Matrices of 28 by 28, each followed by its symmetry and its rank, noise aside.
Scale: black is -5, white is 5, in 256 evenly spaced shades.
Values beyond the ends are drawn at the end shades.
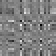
no symmetry, rank two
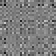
symmetric, rank two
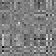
no symmetry, rank two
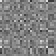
symmetric, rank two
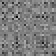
symmetric, rank three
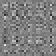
no symmetry, rank two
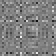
antisymmetric, rank two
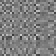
no symmetry, rank two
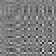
symmetric, rank two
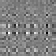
no symmetry, rank one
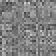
no symmetry, rank three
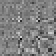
symmetric, rank three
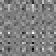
no symmetry, rank two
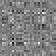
antisymmetric, rank two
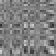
no symmetry, rank two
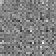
no symmetry, rank three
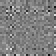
antisymmetric, rank two
